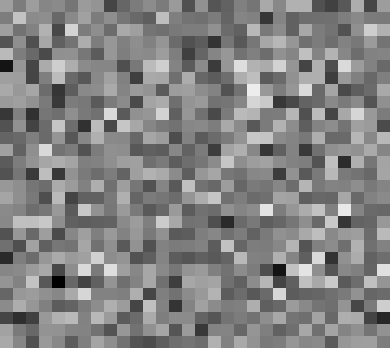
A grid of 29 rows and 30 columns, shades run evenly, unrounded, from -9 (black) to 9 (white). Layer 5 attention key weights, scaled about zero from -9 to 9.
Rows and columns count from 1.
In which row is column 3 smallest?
10
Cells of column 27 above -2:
23
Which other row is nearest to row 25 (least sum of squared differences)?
2
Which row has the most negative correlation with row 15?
16
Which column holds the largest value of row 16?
15
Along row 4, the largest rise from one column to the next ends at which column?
4
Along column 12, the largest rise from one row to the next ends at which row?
26
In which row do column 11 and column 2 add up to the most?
19
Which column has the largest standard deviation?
5
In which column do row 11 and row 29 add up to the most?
8
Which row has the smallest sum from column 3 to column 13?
24
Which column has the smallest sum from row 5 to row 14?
17
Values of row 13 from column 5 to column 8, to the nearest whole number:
-1 0 -3 0
